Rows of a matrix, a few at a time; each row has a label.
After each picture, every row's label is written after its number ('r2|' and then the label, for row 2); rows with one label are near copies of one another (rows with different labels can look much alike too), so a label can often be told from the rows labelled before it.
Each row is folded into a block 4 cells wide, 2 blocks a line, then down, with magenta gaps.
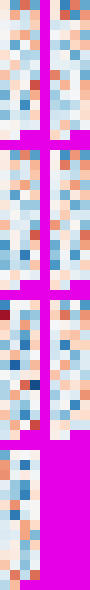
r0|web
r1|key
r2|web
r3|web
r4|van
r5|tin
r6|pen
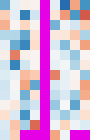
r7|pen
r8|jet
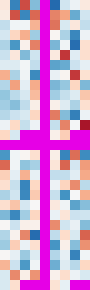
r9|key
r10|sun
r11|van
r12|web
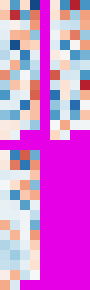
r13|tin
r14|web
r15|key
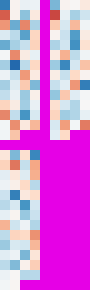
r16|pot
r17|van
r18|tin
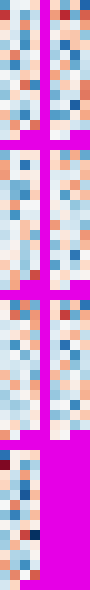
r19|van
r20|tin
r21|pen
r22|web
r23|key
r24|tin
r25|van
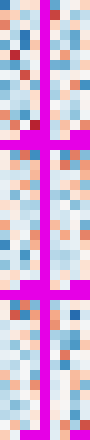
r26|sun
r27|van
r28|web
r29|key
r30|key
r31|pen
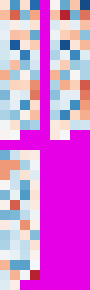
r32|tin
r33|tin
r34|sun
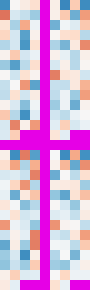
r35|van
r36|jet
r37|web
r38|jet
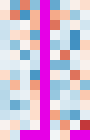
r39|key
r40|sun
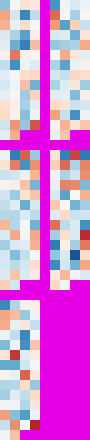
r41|pen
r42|pot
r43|key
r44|web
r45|sun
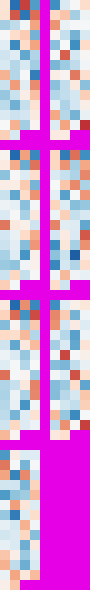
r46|key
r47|sun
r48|jet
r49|web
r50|jet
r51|sun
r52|pot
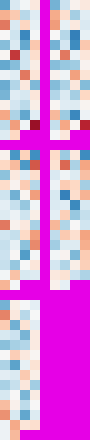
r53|sun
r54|sun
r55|jet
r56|tin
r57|pot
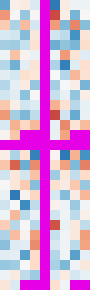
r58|pot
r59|pot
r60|tin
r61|jet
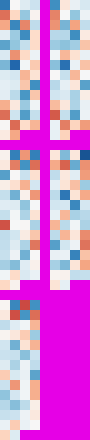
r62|pot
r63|pot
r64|jet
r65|tin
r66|key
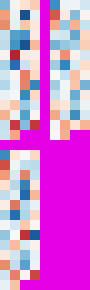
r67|pen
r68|pot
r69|van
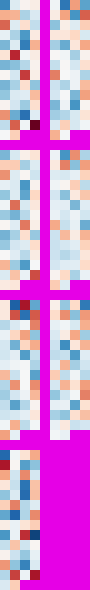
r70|sun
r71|jet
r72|sun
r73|key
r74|key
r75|tin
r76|van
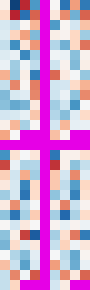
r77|key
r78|jet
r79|van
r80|van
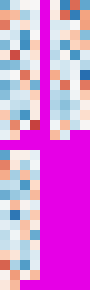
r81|sun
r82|key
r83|pot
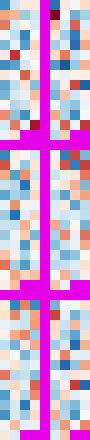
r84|sun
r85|van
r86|pot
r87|key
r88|web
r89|van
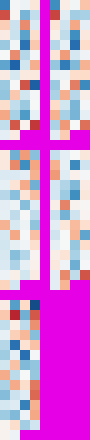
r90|van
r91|van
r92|key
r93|pen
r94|tin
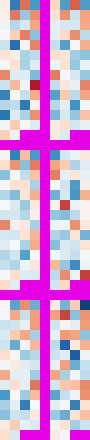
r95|web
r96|web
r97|jet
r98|sun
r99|web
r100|tin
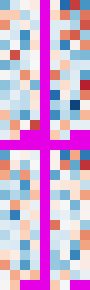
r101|sun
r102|web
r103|pot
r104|jet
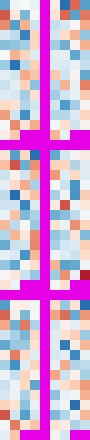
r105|pot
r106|key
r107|tin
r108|sun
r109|pot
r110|tin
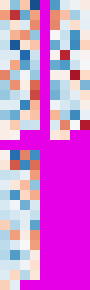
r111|tin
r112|sun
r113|key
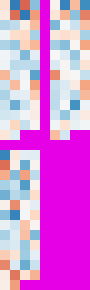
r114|key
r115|jet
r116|pot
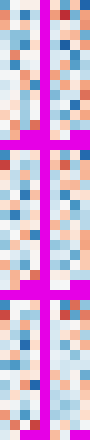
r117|pen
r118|tin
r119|van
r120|tin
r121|van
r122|key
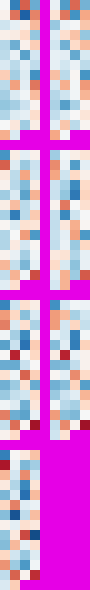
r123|key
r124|key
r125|van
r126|pen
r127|sun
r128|sun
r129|van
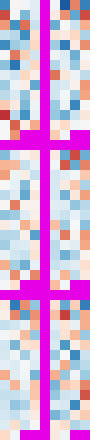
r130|pot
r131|jet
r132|sun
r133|key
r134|key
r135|tin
